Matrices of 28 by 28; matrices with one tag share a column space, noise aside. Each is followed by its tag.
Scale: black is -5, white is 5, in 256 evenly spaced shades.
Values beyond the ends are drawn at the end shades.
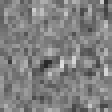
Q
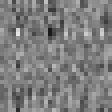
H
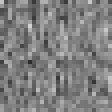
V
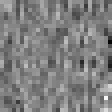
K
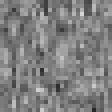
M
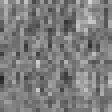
V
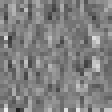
K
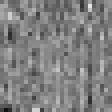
K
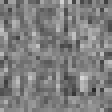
V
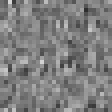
Q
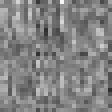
V
